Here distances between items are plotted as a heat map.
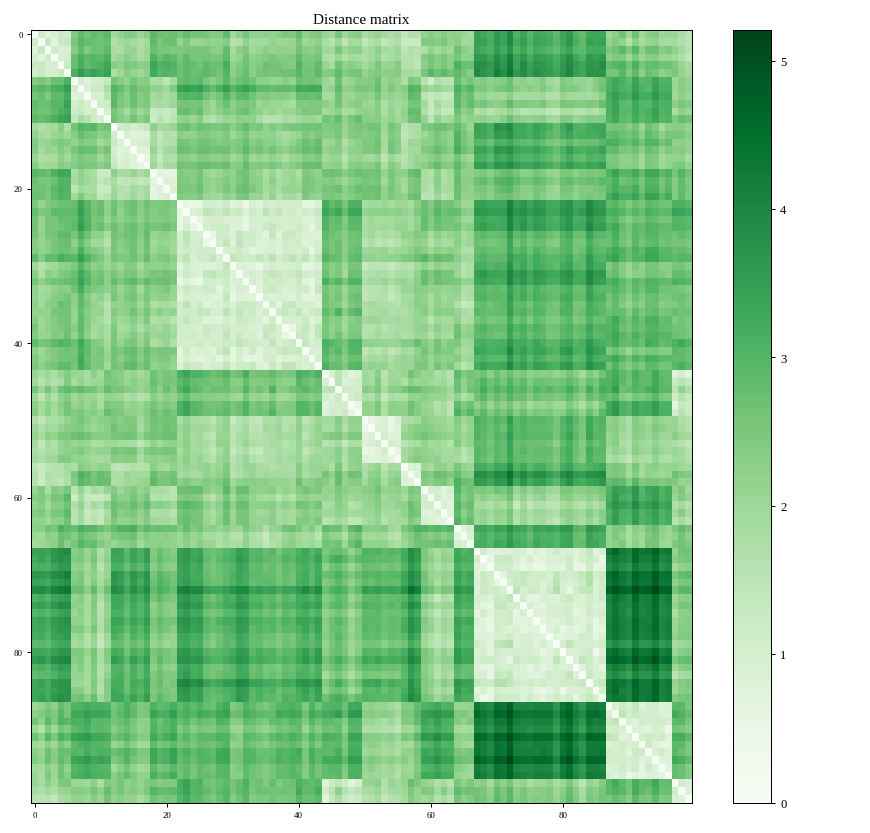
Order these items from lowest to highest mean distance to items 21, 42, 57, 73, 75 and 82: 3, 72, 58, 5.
72, 58, 3, 5
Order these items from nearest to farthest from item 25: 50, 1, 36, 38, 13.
38, 36, 50, 1, 13
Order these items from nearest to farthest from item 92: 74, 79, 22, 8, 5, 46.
5, 22, 46, 8, 79, 74
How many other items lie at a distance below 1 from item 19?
3
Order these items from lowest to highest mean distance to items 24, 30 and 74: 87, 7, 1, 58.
1, 58, 7, 87
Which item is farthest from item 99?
23
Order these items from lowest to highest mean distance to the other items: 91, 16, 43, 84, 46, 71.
16, 43, 46, 71, 84, 91
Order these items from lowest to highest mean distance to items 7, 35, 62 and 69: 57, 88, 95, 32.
32, 57, 95, 88
